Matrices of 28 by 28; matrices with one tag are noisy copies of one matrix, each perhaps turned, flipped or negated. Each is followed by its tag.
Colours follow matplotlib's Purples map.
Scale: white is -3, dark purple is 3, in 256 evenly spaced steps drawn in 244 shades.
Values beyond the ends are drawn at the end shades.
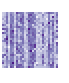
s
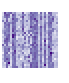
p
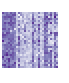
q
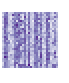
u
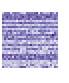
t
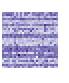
s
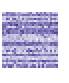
s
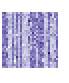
p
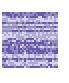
p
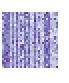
t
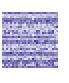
u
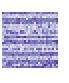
u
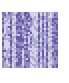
p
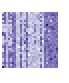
q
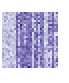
q
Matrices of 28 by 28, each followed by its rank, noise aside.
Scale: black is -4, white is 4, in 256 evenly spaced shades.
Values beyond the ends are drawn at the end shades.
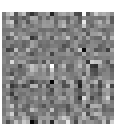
four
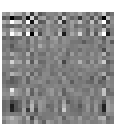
one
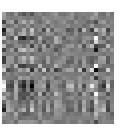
two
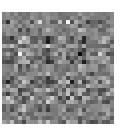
three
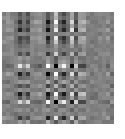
one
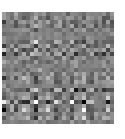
two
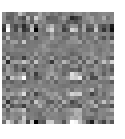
two
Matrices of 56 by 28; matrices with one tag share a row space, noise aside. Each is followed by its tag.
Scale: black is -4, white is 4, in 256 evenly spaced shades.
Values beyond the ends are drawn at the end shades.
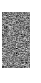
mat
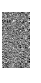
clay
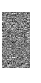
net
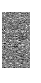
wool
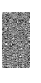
clay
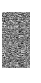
wool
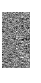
mat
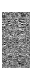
wool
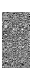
clay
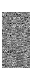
net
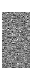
net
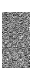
clay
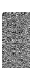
net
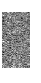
net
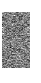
net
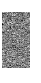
net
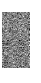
clay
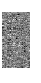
net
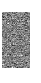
net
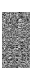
wool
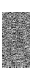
net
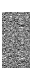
wool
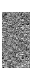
mat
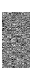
net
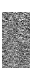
mat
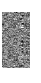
mat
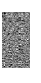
wool
